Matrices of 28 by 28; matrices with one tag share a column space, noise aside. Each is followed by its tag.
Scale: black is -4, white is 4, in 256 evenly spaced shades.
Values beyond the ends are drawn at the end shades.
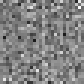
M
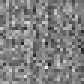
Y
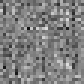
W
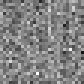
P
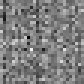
Y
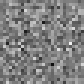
Y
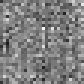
W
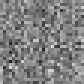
Y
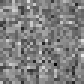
Y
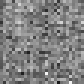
P
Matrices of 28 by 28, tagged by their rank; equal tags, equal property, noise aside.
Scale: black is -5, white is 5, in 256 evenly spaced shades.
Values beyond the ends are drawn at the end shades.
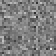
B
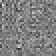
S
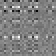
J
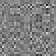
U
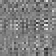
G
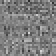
S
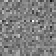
B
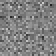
B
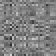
G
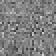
S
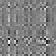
G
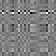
J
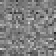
S
